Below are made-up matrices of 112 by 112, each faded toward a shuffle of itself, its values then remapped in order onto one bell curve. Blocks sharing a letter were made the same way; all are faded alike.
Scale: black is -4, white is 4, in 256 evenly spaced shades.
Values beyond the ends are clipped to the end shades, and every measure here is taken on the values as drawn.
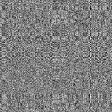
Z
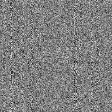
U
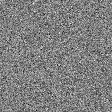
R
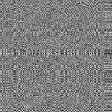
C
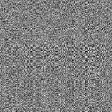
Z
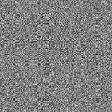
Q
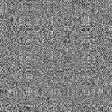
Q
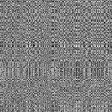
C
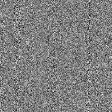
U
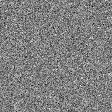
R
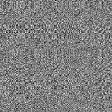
Q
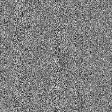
U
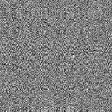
Q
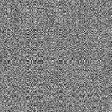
Z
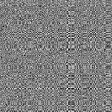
C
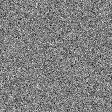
R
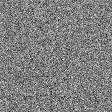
R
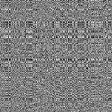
C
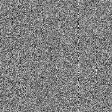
U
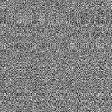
Q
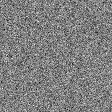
R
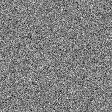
R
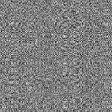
Q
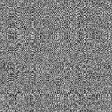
Z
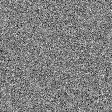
R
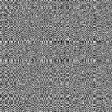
C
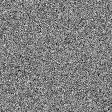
R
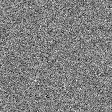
R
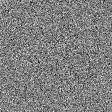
R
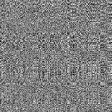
Q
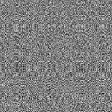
Z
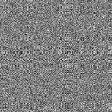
Q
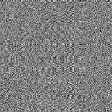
Z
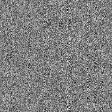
U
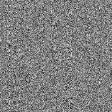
U
